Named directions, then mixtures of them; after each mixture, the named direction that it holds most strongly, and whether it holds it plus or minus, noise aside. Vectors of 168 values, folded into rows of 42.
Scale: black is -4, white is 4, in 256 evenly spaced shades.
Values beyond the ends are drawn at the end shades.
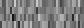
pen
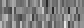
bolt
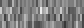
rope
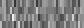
pen, minus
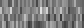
rope, plus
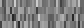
pen, plus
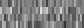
rope, plus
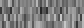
rope, minus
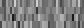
pen, plus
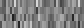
pen, plus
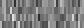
pen, minus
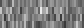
rope, plus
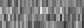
rope, plus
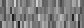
pen, plus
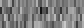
rope, minus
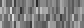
pen, minus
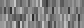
bolt, plus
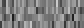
pen, plus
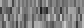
rope, minus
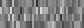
rope, plus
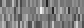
rope, plus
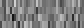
pen, plus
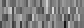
bolt, minus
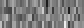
bolt, plus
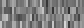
bolt, plus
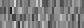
pen, plus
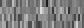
rope, plus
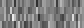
pen, minus
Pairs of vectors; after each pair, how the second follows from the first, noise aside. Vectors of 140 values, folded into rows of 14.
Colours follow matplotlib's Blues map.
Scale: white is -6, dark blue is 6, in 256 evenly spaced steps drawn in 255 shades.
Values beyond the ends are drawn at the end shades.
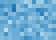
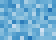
reversed, negated.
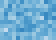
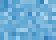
negated, partly zeroed.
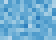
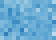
wrapped around, negated, partly zeroed.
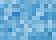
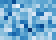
negated, scaled up.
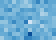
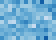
shuffled.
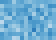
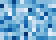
negated, scaled up.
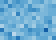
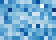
reversed, scaled up.
